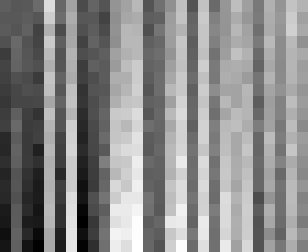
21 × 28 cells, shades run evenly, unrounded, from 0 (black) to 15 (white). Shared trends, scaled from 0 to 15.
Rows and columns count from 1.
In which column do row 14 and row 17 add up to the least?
8
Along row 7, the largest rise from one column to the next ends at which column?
5
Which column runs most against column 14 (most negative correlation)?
15
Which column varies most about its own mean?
11
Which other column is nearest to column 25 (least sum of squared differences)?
22
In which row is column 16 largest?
19
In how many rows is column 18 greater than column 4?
20
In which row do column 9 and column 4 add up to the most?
1
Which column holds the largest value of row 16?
13
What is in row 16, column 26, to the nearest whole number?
7
